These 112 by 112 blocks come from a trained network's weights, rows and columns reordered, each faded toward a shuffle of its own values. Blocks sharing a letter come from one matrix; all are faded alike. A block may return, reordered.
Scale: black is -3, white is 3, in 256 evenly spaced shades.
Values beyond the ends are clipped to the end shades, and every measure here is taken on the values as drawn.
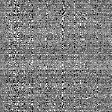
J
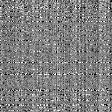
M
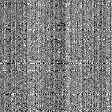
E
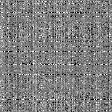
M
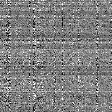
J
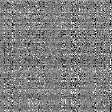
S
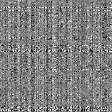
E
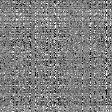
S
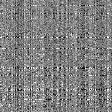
E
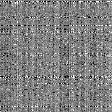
M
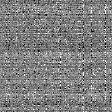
J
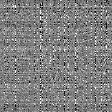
S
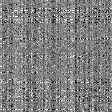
E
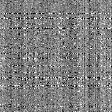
M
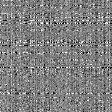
M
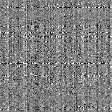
M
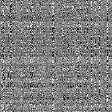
S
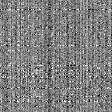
E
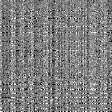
E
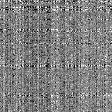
E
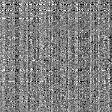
E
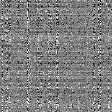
S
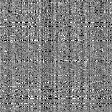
M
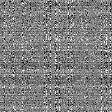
J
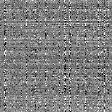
J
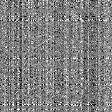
E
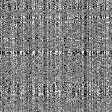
E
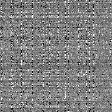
J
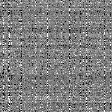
S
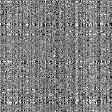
E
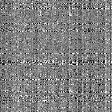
M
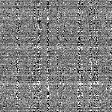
J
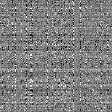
S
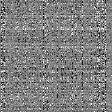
S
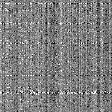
E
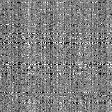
M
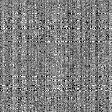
E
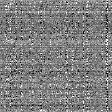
J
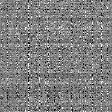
S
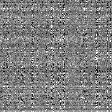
J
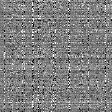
J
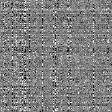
S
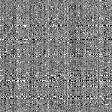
M
